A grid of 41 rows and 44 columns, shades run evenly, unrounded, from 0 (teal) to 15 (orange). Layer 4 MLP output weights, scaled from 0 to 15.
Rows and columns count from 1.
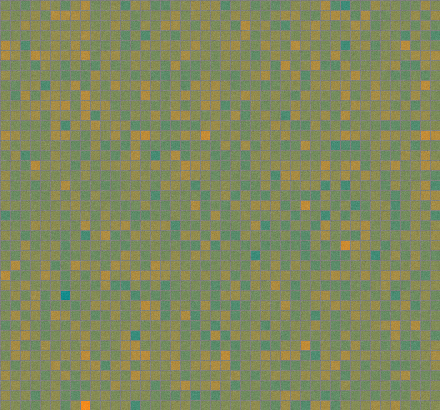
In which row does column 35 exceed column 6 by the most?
25
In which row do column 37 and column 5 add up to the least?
9
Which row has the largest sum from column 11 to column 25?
14
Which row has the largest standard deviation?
41
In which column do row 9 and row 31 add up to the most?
15
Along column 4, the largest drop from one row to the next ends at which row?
7
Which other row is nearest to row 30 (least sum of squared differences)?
13
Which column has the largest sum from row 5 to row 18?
43
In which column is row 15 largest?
31
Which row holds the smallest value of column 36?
21
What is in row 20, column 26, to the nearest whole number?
6
